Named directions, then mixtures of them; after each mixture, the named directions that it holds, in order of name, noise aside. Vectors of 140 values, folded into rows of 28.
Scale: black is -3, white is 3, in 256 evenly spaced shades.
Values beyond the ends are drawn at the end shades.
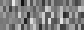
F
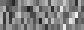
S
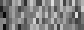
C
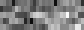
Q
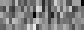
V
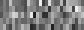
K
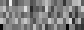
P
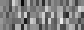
F.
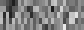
S.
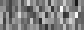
F, S.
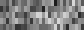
C, P, Q.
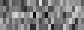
K, S.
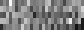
K, P, Q.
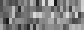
C, Q, V.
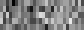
P, Q, S.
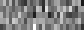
F, P, V.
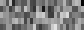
P, Q, V.
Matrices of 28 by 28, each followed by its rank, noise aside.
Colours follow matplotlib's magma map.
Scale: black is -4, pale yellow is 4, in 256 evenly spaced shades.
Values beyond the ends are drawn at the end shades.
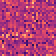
six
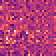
six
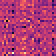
four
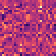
four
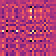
two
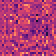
four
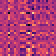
two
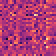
four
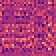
four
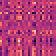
two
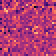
six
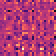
three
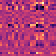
two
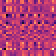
two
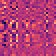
two
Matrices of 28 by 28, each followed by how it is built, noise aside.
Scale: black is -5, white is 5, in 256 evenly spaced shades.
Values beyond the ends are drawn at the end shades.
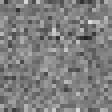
uneven rows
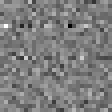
uneven rows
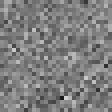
Hankel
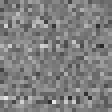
uneven rows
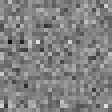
uneven rows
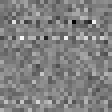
uneven rows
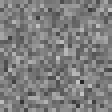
noise
